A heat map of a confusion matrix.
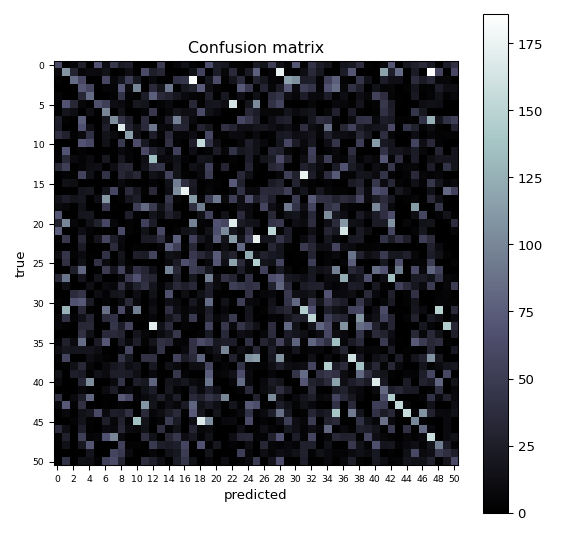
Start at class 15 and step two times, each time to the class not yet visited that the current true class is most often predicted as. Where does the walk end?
25
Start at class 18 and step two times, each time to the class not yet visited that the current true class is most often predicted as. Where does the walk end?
10
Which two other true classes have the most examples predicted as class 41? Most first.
1, 45
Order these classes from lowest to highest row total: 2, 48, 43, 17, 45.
48, 43, 45, 17, 2
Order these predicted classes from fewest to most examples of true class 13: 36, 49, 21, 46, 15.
46, 15, 21, 49, 36
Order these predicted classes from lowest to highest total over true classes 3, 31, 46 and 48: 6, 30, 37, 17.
30, 17, 6, 37
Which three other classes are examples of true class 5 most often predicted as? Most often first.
22, 25, 1
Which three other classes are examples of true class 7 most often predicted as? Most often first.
47, 15, 3
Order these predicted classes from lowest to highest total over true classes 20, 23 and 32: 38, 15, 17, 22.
15, 38, 17, 22
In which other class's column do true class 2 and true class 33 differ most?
17
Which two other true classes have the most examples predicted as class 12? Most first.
33, 8
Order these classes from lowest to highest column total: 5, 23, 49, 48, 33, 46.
5, 33, 49, 46, 48, 23
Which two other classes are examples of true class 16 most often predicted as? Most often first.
15, 49
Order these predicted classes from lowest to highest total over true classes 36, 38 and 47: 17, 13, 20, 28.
20, 13, 17, 28
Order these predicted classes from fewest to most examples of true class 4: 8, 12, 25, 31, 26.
26, 25, 31, 8, 12
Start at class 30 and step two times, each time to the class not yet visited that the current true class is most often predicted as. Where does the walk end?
34
